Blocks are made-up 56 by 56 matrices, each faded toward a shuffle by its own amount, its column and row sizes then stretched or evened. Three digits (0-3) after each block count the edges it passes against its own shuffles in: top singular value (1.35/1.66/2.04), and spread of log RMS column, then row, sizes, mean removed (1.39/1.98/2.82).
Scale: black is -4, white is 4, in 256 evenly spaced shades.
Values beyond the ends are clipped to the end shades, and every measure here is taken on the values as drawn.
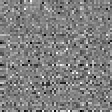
3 0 2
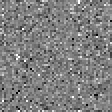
1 1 0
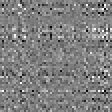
3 2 2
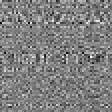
3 0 3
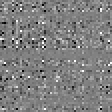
2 2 3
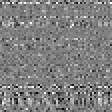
3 0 3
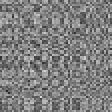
3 1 1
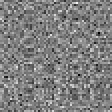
3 0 0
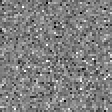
0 0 0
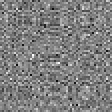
3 0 1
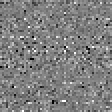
0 0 2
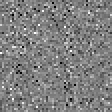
1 1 1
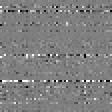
3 0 3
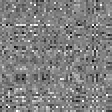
3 1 2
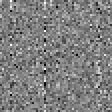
2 2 0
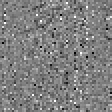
0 2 0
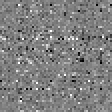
0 1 2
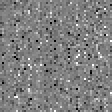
0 2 0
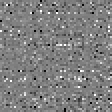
1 1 2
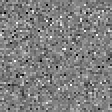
0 0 1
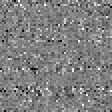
1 0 2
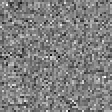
1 0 1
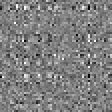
3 2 2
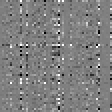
2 3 2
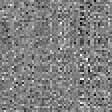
3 2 0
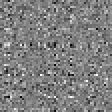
2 2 2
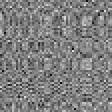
3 0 0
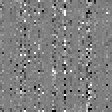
2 3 1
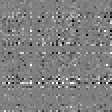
3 2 3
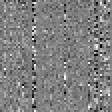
2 3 0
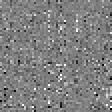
1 2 1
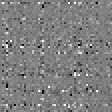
0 2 2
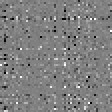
1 2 2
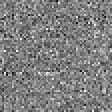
1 1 1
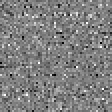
0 0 2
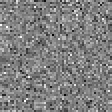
2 0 0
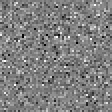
1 0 1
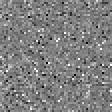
1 0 0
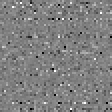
1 1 2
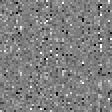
0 2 0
